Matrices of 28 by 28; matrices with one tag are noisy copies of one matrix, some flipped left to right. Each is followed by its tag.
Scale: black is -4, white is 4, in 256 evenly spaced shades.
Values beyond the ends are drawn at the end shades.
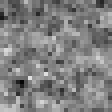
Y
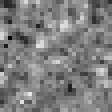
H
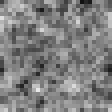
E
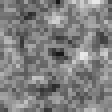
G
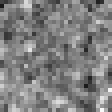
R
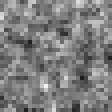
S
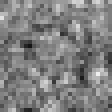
S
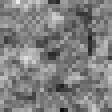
G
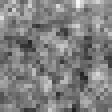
S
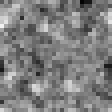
E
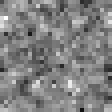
E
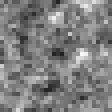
G
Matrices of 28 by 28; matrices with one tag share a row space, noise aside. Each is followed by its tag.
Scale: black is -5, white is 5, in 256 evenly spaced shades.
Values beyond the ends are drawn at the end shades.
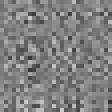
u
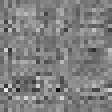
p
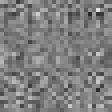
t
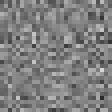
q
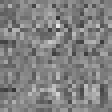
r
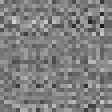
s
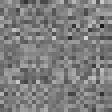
s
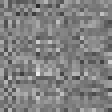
p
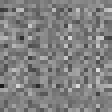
t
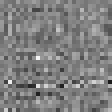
p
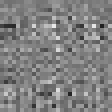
r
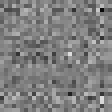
s
